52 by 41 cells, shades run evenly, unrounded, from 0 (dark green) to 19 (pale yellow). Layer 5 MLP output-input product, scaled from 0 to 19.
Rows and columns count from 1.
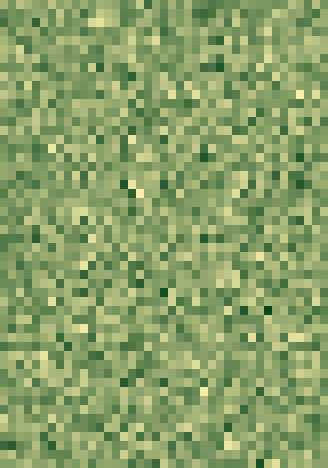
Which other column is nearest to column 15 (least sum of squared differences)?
22
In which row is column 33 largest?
29
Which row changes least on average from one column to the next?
23
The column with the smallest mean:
2
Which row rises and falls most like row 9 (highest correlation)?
15
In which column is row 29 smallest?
21
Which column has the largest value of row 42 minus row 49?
6
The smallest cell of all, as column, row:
34, 35
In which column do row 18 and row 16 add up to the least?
38
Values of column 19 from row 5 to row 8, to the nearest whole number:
13 8 10 10
